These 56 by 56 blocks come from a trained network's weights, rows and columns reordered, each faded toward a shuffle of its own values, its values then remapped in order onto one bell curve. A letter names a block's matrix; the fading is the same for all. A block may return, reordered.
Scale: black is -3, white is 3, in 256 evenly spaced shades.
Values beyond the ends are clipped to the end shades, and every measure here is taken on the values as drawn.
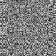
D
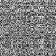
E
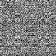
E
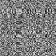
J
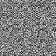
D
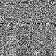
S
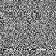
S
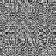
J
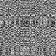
J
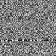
S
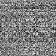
E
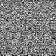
E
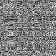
E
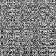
E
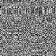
J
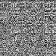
E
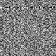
S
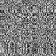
D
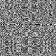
S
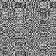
J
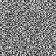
J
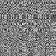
J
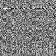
S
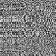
J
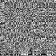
S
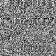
S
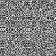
J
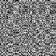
J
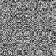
D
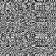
J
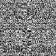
E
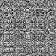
E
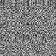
D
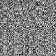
S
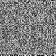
S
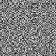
D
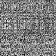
E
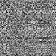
E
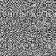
D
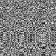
J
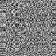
D
